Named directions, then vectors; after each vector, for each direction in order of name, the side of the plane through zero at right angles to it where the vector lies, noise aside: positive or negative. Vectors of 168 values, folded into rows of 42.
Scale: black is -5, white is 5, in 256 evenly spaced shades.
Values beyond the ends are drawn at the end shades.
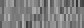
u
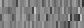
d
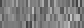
negative, positive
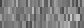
negative, positive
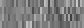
positive, negative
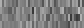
positive, negative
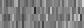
negative, negative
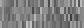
positive, negative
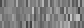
negative, positive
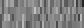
positive, positive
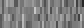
positive, positive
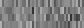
positive, negative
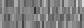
negative, negative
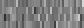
negative, negative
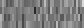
negative, negative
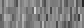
positive, positive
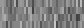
positive, negative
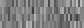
positive, negative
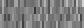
negative, negative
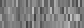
negative, positive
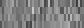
negative, positive
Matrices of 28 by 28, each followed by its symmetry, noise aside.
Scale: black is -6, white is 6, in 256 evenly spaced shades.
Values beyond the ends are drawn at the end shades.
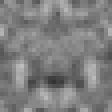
mirrored left to right.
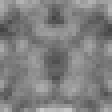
mirrored left to right.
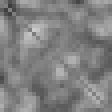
symmetric.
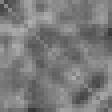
symmetric.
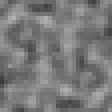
same after a half turn.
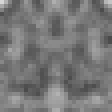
mirrored left to right.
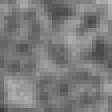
symmetric across the other diagonal.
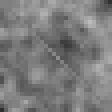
symmetric across the other diagonal.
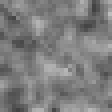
no symmetry.
